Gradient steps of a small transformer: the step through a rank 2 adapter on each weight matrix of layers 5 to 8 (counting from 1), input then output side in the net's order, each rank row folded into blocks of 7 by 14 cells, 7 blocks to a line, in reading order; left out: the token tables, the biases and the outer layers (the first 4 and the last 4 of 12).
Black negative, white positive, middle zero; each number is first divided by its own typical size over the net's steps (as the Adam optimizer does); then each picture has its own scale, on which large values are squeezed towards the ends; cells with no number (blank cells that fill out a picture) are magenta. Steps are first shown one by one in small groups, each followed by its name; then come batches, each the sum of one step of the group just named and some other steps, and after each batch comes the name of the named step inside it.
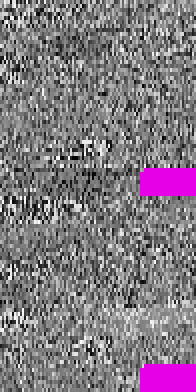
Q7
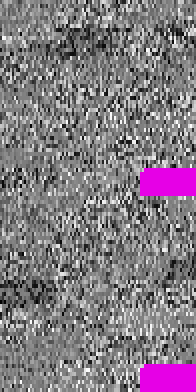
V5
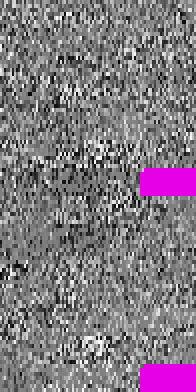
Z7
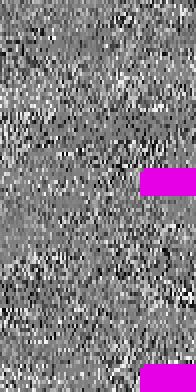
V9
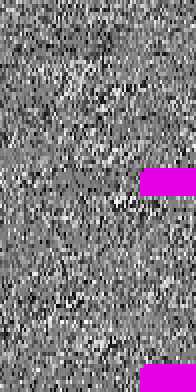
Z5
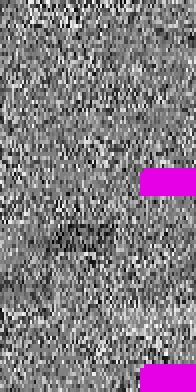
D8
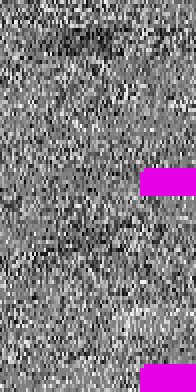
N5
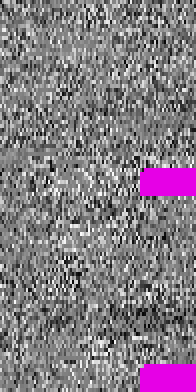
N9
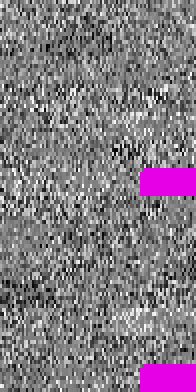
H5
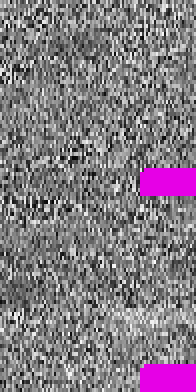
Q7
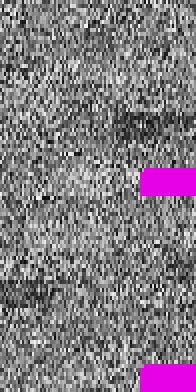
V9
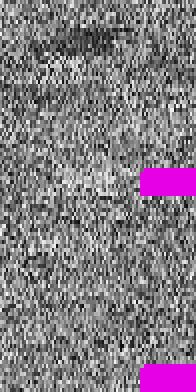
N5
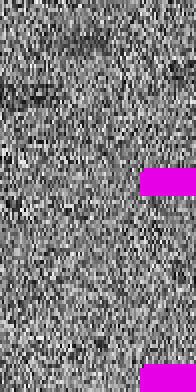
N5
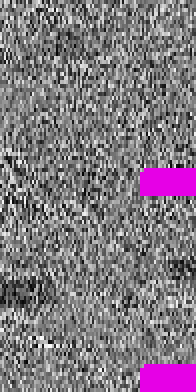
Q7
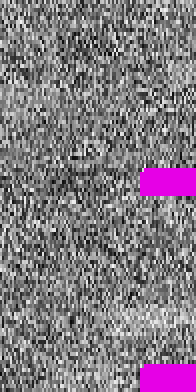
Q7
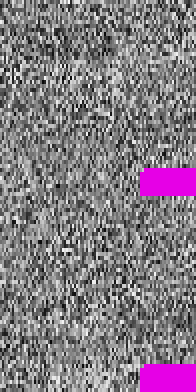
Z5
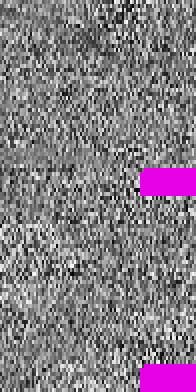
N9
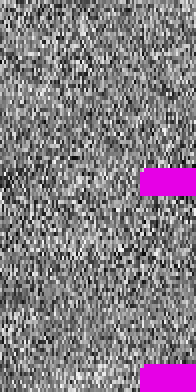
Q7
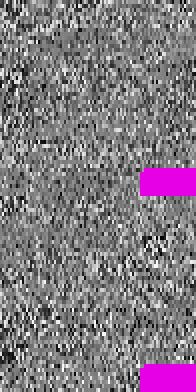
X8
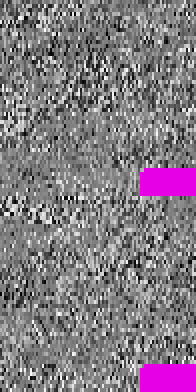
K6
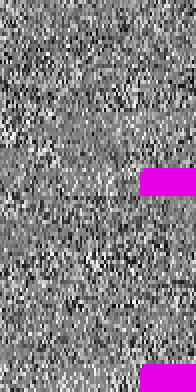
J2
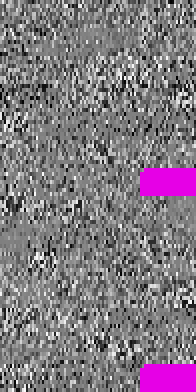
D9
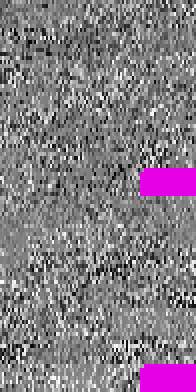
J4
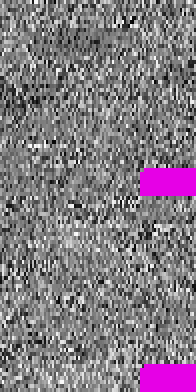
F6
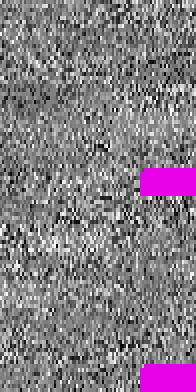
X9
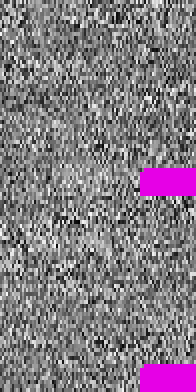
X9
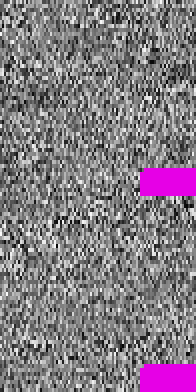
X9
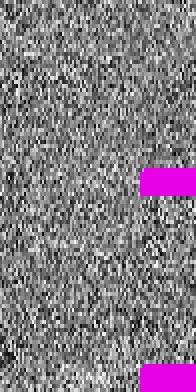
X8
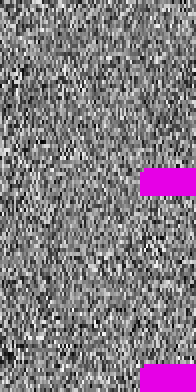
X8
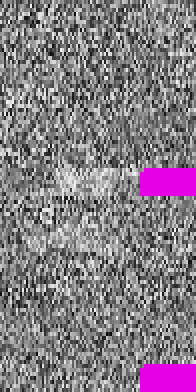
K6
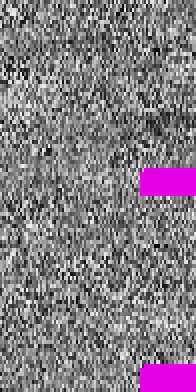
J2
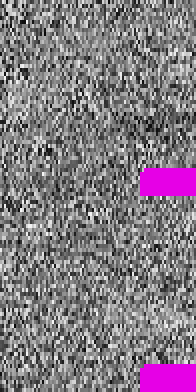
D9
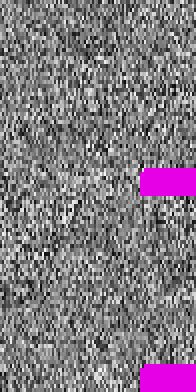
D9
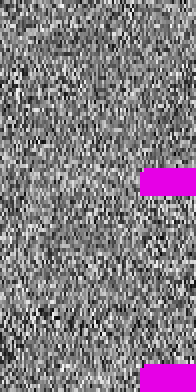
X8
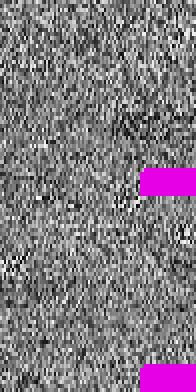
F6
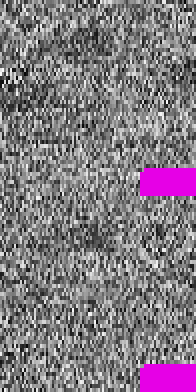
X8
